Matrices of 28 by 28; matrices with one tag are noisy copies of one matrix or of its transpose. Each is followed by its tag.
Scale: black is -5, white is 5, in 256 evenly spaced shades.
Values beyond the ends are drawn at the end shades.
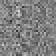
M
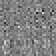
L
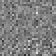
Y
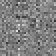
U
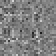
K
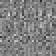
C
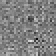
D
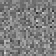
L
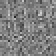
C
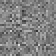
M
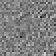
Y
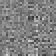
D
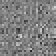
D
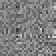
D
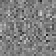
C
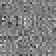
U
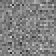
L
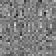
C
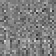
L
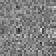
D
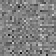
L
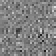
D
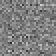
L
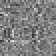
K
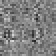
K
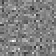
C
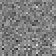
Y
